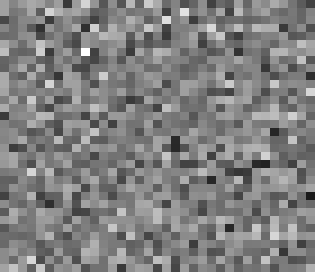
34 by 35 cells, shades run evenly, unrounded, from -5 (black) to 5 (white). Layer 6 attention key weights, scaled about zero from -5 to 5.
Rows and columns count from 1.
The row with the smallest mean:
21
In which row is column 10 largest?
7
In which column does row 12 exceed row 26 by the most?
35
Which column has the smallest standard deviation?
3
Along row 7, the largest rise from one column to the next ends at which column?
10
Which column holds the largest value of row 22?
4
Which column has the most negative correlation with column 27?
16
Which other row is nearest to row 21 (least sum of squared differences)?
9
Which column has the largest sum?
31
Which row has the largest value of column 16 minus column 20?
19
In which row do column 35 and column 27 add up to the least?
25
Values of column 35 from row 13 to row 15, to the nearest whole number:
-1 0 -1
